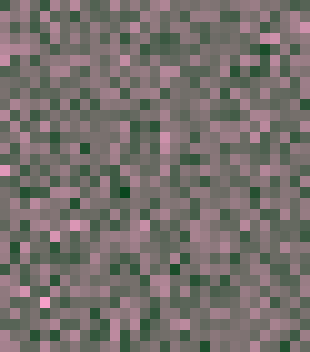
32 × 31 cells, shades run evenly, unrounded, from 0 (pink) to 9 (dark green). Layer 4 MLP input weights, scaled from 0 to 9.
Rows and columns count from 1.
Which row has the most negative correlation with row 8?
32
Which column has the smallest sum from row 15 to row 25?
21
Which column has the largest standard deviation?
6
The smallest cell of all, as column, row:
5, 28
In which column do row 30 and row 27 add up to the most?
15
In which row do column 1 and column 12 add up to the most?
25
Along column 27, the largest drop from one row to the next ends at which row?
4
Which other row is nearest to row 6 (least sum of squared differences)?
3
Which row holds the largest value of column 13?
18
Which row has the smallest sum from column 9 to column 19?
7
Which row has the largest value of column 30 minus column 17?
13
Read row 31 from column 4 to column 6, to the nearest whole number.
8 5 8
